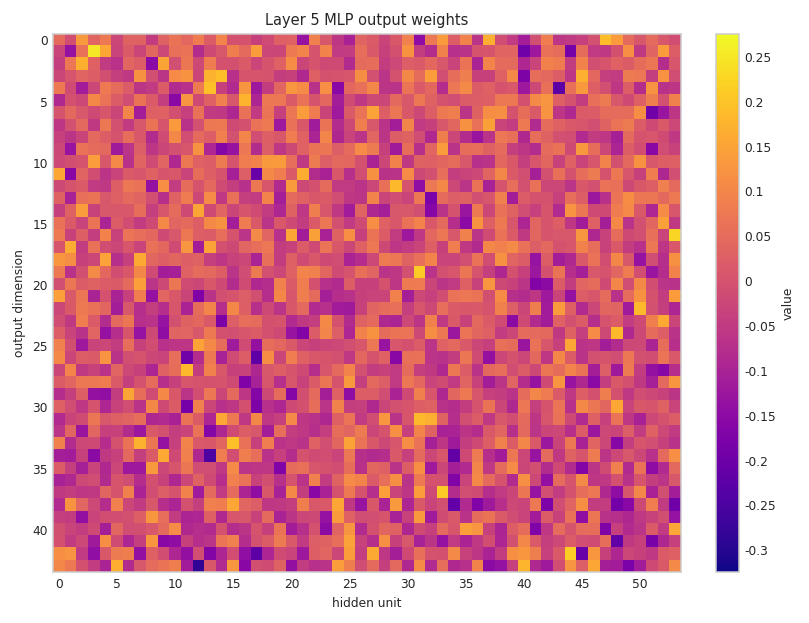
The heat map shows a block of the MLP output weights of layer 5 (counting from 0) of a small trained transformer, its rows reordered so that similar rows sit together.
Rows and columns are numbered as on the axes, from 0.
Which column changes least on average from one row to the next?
24
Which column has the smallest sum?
17
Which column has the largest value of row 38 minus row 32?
13
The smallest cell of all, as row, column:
43, 12
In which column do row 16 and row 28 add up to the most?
53
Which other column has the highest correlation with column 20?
4
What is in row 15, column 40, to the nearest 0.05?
-0.1
